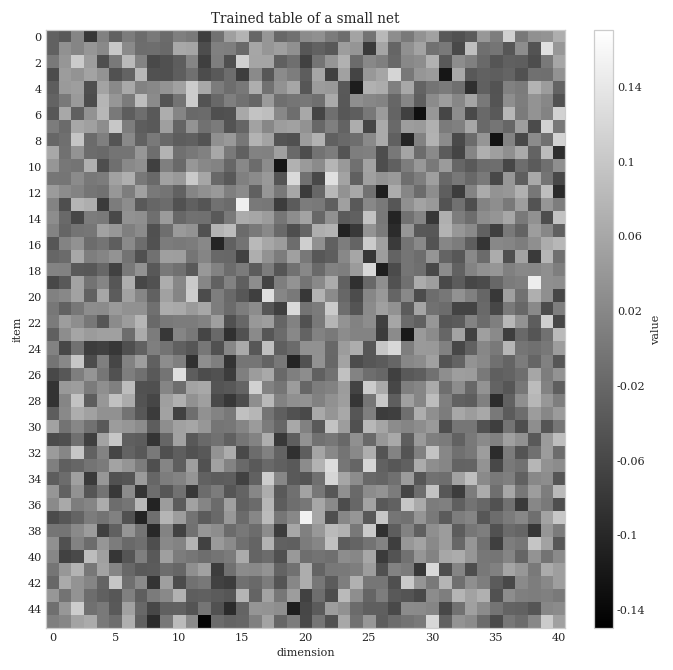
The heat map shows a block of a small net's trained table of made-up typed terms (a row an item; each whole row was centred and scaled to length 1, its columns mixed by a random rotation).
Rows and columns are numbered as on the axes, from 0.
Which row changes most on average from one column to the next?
20
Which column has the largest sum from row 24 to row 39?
17
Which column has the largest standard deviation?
26
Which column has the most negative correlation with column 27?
31
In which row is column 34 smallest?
16
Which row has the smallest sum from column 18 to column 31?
6
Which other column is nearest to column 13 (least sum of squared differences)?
0
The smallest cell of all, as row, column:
45, 12
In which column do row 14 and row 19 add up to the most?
38
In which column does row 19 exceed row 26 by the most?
11
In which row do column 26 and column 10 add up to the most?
28
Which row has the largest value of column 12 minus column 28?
21
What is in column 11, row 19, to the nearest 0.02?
0.1
